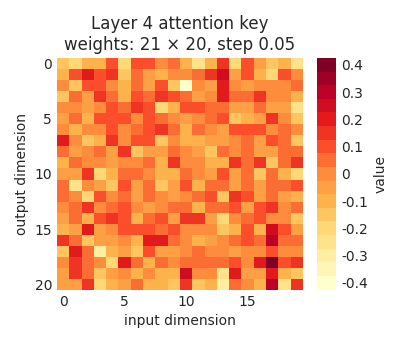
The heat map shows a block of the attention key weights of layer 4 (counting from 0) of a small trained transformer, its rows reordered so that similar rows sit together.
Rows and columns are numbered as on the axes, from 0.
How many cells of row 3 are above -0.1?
17
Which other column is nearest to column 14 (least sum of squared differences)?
16
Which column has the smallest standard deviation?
15
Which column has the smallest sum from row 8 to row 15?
13
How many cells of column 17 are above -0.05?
16
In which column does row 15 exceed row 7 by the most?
2
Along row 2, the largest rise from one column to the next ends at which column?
11
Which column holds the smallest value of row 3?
0
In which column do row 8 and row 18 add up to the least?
4
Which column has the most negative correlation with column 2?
7
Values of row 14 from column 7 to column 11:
0.05 0.1 -0.05 0.15 0.15
